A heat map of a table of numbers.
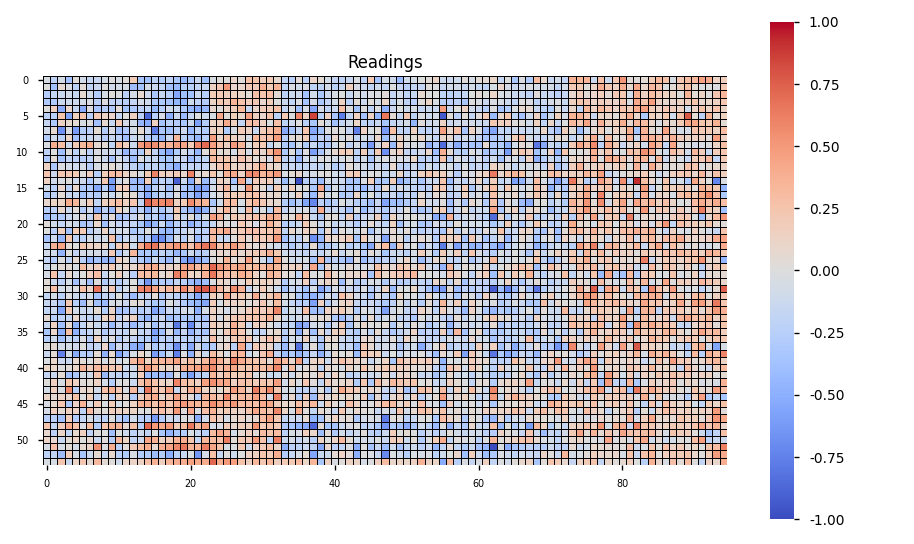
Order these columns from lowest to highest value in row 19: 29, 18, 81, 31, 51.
51, 18, 29, 31, 81
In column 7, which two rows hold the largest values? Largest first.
29, 51
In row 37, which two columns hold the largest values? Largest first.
82, 73
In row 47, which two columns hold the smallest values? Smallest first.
47, 15
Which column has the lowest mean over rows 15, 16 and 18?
21
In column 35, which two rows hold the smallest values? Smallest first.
14, 37
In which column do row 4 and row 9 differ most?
55
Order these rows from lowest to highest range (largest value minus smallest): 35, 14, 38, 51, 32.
35, 32, 38, 51, 14
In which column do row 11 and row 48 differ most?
20
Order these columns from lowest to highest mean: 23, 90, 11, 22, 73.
11, 22, 73, 90, 23
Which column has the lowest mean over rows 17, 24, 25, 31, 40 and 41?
37
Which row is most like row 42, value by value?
27
